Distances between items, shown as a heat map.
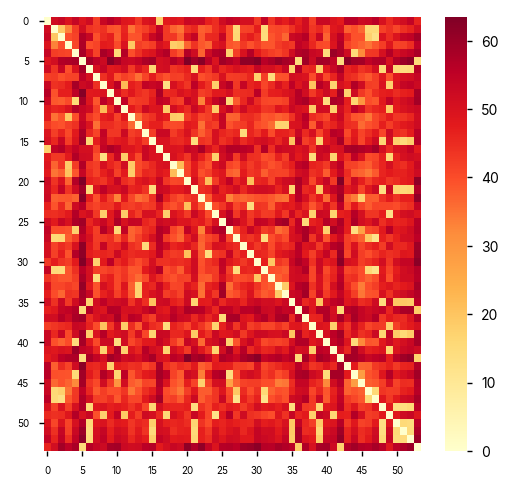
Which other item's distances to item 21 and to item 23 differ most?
29
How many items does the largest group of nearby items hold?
9
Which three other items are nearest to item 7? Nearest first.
32, 30, 13
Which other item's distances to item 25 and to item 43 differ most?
37
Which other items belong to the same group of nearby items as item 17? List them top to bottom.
8, 11, 24, 38, 41, 49
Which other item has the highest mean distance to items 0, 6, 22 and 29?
5
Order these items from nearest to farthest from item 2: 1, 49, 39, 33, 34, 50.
1, 34, 33, 49, 50, 39
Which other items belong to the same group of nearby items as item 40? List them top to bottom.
4, 10, 26, 44
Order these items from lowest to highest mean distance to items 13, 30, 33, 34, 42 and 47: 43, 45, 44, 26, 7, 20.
7, 45, 26, 44, 43, 20
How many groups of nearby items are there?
14
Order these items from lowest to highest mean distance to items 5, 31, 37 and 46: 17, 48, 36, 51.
36, 17, 48, 51
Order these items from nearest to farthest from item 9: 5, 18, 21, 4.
18, 21, 4, 5
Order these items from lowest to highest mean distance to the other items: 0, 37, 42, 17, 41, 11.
17, 11, 41, 0, 37, 42
